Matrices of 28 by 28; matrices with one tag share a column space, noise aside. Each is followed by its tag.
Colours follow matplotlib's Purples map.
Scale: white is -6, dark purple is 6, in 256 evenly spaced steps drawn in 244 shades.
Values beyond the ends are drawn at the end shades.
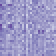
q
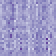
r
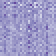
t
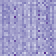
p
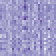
r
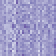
q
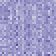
p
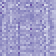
t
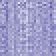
t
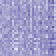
r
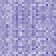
p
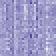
r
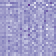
t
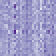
q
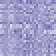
q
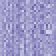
q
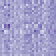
q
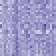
q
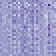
t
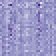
t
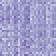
p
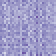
p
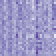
r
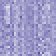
p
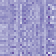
p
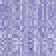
r
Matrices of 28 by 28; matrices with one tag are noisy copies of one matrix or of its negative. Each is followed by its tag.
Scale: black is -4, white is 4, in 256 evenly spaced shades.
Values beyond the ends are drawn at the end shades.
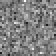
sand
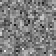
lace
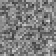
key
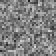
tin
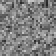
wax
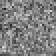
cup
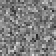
sand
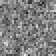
lace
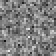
wax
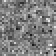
key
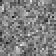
lace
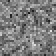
key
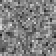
cup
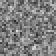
tin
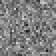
sand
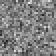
lace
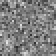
lace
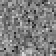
lace
